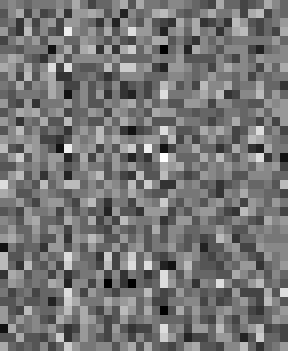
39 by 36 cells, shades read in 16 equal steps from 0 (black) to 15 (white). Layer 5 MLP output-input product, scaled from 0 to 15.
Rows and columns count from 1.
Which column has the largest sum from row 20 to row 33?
12
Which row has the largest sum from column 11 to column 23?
16
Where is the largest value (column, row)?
21, 18
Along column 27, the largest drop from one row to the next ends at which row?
3
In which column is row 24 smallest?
14
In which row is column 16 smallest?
2
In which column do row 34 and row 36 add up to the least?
7
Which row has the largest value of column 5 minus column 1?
37
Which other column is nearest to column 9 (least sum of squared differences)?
19
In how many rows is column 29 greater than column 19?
16
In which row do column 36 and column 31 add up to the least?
38
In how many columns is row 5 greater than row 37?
17
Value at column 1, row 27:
9
